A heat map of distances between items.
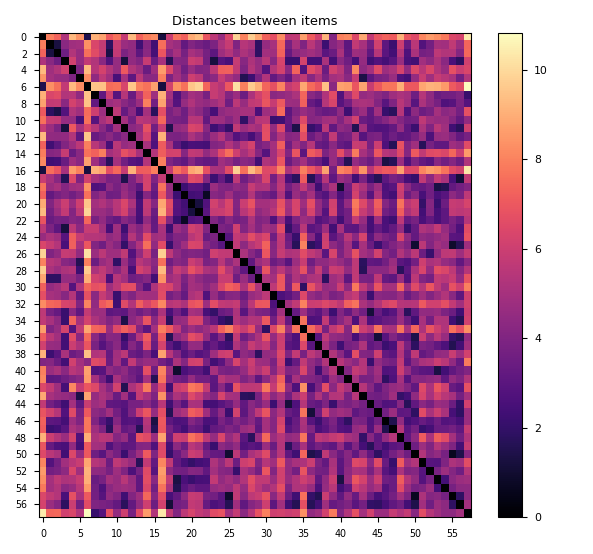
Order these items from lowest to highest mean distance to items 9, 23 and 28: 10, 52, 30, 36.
36, 52, 10, 30
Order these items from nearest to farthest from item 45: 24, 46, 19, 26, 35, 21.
46, 24, 19, 26, 21, 35
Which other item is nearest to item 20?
21
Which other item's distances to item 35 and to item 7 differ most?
57
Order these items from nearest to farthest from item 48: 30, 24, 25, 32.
25, 32, 24, 30
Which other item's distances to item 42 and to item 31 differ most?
32
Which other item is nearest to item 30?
35
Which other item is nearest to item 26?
52
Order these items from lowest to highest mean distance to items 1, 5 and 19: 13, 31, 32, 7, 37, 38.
38, 13, 31, 37, 7, 32
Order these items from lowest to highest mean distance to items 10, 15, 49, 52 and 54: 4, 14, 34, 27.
27, 34, 4, 14
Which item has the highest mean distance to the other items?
6
